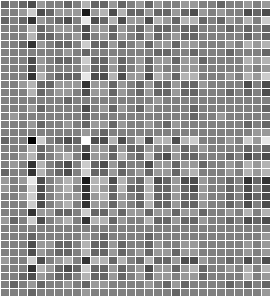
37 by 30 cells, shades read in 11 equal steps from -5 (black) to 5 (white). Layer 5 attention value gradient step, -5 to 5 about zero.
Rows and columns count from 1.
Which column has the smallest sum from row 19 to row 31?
10
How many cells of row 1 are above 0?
9
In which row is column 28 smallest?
23
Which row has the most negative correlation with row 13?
7
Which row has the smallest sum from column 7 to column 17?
21
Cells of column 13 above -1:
22
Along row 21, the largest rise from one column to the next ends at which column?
5
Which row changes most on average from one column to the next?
18
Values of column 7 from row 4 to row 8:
1 0 -1 0 -1
